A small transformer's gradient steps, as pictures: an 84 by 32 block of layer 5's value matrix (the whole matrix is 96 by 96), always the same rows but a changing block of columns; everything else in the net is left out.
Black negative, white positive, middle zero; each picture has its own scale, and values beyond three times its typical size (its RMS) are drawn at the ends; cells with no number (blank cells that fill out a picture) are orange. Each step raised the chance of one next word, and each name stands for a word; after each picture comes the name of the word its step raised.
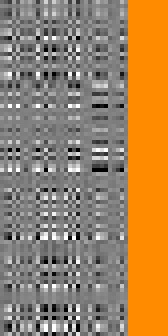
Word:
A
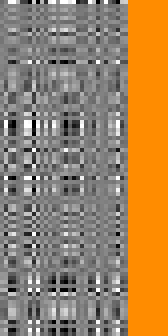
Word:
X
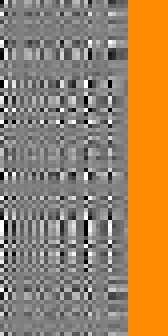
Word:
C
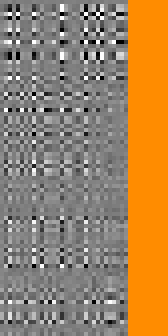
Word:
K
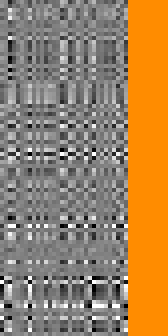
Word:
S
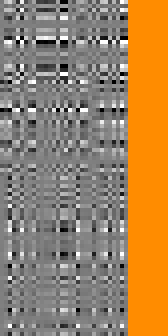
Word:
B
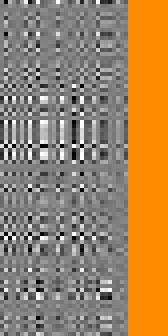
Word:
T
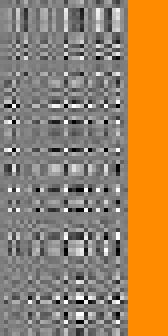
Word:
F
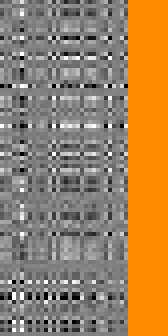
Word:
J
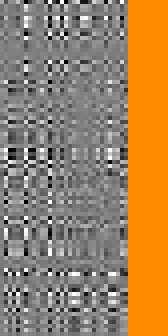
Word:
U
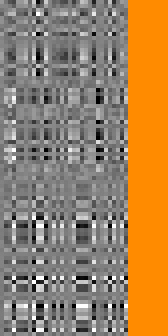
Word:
S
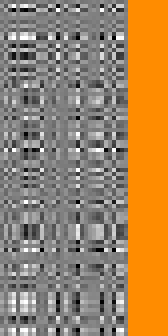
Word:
B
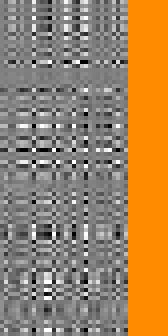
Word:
X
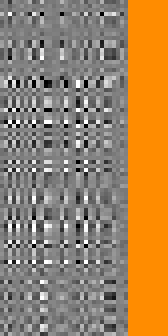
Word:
C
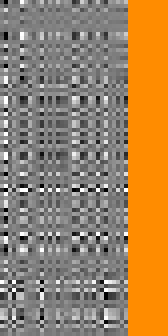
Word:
T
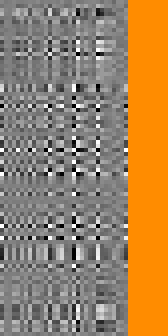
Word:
A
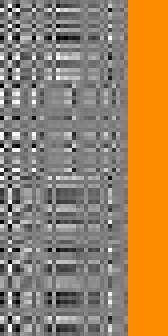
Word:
B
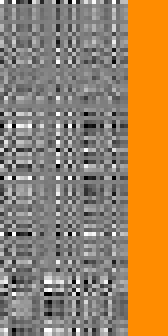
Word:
X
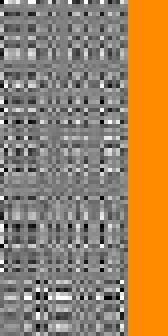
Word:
C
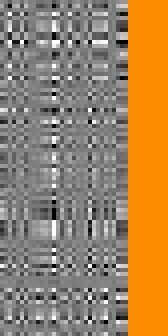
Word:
K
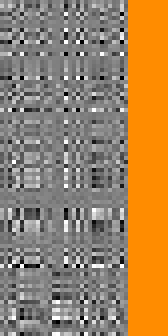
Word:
K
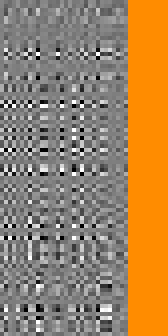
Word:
A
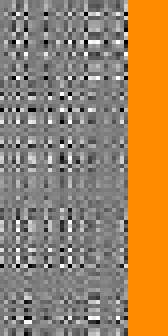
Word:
K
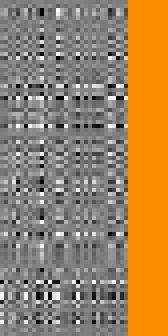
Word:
J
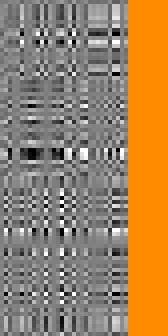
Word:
U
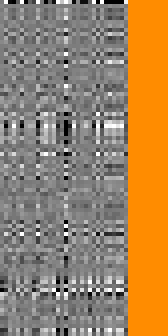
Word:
X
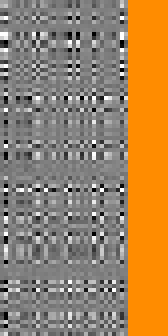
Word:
T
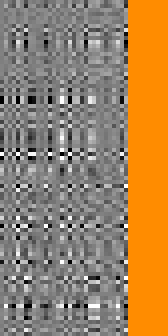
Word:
S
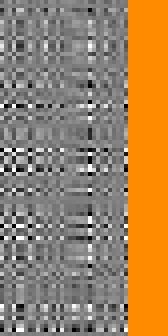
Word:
A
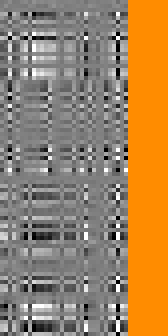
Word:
S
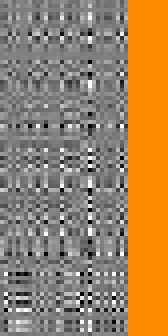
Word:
U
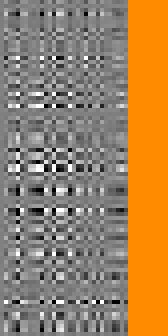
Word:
F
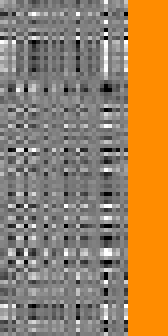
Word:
S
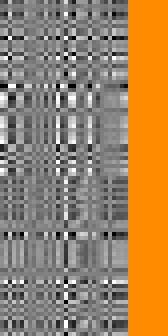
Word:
J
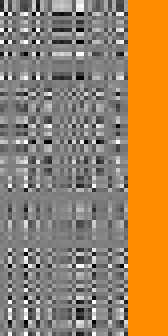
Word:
K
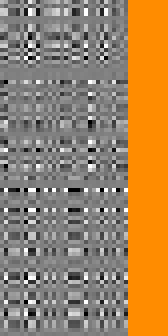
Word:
F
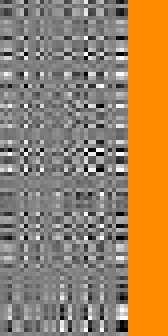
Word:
A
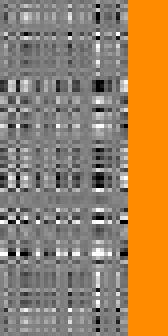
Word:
U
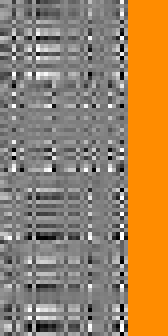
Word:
A
